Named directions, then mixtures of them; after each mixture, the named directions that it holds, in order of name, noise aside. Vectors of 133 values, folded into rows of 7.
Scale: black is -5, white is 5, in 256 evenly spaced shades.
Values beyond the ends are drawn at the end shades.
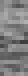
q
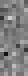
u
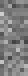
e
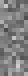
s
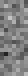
q, s, u.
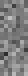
e, u.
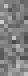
e, s.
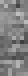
q, s.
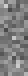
s.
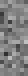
e, u.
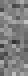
e, q, u.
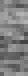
q.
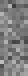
e.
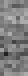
q, u.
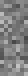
e, s.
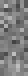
e, s, u.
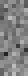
u.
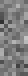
e, s, u.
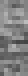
q.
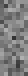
s.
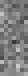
e, s.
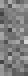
e.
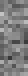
e, q.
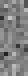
u.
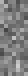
s.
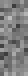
e, q, u.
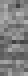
q, s.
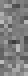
e, s.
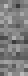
e, q, s.
